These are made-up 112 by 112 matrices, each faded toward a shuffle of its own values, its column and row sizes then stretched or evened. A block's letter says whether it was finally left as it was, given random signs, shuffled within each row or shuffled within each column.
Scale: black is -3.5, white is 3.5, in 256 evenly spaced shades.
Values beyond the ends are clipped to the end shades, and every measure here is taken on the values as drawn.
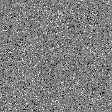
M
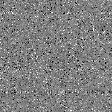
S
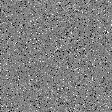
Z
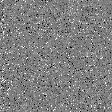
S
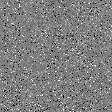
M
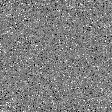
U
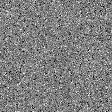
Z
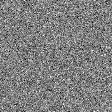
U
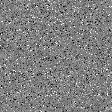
U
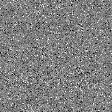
M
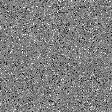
M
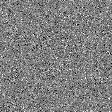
U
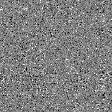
S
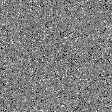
M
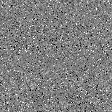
U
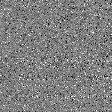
S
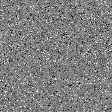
U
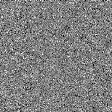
S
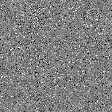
M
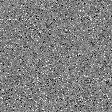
U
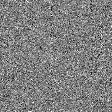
Z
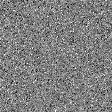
Z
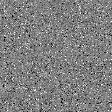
M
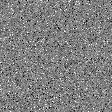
U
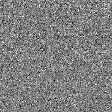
S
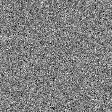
Z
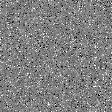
M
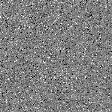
M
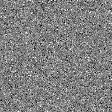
M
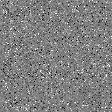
M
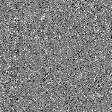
S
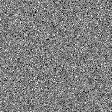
S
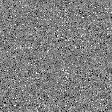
S
